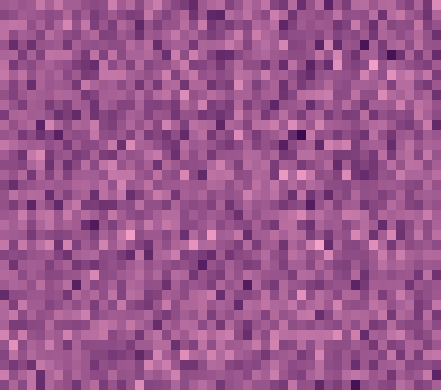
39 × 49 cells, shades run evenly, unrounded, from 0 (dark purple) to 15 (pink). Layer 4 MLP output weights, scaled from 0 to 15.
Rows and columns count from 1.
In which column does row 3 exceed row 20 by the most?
8
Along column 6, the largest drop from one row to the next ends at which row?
14
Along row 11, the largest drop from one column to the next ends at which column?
24
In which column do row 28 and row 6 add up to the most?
11
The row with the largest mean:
34
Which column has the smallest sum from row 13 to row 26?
7
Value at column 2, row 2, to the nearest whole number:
7
